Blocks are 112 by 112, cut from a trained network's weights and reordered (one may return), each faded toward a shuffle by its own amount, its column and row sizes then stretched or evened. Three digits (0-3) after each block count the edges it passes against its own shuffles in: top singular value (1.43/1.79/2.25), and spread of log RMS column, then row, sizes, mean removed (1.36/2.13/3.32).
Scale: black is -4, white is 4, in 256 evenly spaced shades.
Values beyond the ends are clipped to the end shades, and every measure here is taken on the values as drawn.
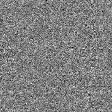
1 1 0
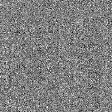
1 1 2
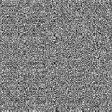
3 2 0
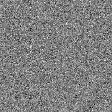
1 1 0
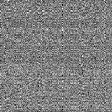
3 2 0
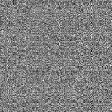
3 2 0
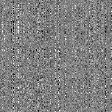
2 3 1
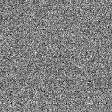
2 0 1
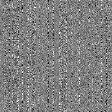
1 3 0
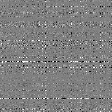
3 2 3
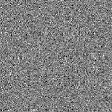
2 1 1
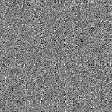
3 2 1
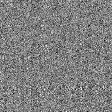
1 0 1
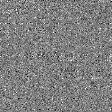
0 1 2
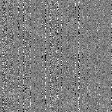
1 3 0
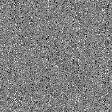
1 2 0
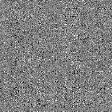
0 2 2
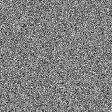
2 0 1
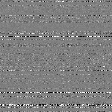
3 0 3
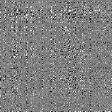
1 3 3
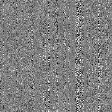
1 3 0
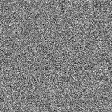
2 0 0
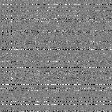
3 1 3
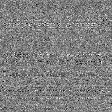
2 0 2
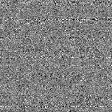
2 1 2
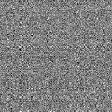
3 2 1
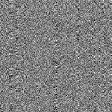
3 2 0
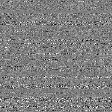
0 0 3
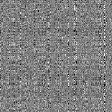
3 3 0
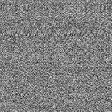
3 1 1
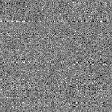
3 1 2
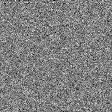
1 0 1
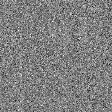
0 1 1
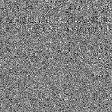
2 1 2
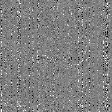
0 3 1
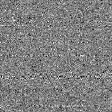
1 0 2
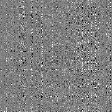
0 3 2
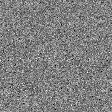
0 0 1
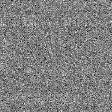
1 2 0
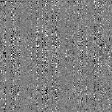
0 3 2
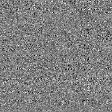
1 1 2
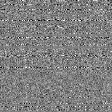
2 0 3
